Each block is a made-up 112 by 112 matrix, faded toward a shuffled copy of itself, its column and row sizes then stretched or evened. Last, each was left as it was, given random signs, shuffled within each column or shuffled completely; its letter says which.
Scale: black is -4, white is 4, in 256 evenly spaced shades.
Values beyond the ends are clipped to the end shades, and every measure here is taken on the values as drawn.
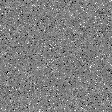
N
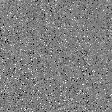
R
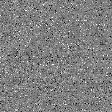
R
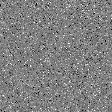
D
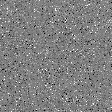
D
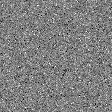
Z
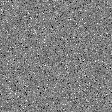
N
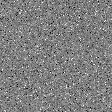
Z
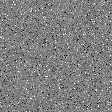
Z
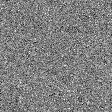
Z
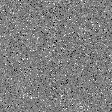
N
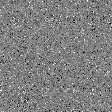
R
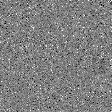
R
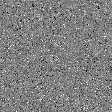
D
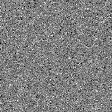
R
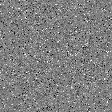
N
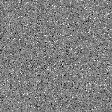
R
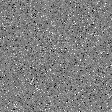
Z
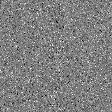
N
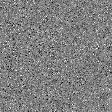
N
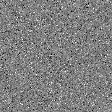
N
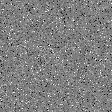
Z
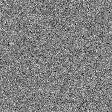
N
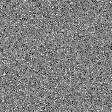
D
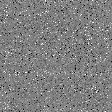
R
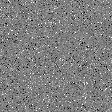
D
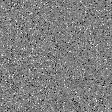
Z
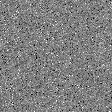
N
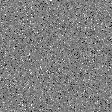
N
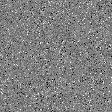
R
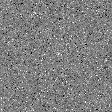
N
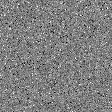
Z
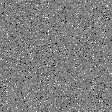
N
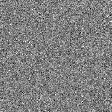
R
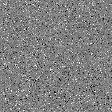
D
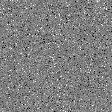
D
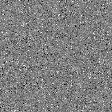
R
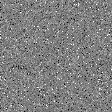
N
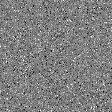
D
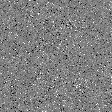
N
